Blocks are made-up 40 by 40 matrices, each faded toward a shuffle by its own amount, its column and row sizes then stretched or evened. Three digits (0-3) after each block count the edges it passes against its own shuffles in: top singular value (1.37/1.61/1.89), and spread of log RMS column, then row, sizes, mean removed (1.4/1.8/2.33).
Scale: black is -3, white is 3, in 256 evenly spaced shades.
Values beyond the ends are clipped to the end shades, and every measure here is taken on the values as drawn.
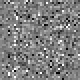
0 2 1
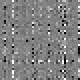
3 3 2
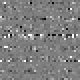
1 0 3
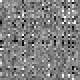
2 3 1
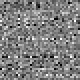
2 0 2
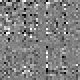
1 3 2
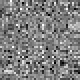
3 1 2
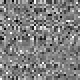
3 0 2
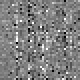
2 3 0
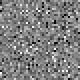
1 2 0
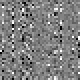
2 3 0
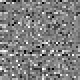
2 0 2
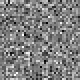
3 1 1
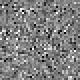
0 0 1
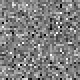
1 1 1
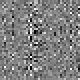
3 3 1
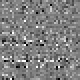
2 2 3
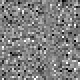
0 2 0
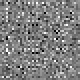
2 2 2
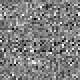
0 0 2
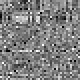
3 0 1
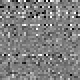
2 0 3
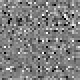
0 1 3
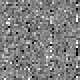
0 2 0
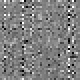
3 3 1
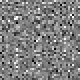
3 2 0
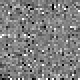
0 0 2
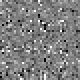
1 2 2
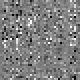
0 3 2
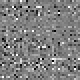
1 2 3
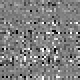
2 2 3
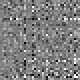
0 3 3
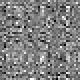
3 1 1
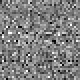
1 0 2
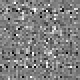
0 2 2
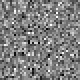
2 2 0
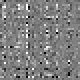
3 3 2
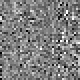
1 2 1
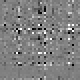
3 3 3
